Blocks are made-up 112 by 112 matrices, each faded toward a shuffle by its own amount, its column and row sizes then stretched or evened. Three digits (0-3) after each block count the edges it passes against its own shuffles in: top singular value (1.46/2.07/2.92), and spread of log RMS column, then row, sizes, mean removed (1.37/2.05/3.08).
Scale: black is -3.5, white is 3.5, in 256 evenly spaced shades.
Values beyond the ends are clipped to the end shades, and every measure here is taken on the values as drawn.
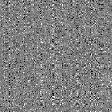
2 2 1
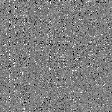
1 2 1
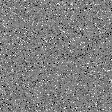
0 0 1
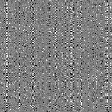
3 3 1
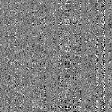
2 3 2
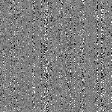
1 3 0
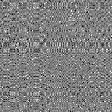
3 0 2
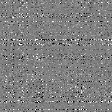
0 2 3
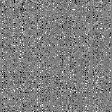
1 3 2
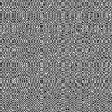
3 2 1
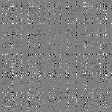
2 3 3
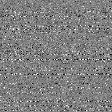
0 0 3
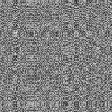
3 2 0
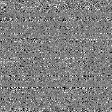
1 1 3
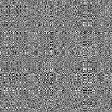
3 3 3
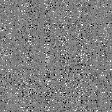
1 2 2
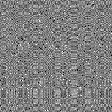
3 0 0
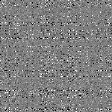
1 2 3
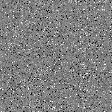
0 1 1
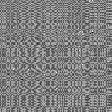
3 1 1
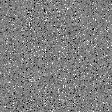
0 2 0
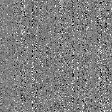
0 3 0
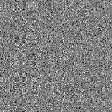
2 1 0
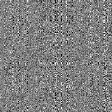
2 3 1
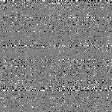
2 2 3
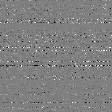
1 1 3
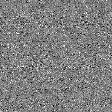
1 0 2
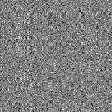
2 1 0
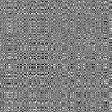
3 2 3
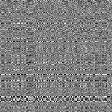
3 1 3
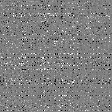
0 2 3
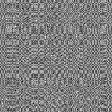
3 2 1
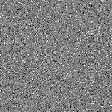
2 0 0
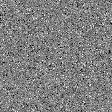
0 0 0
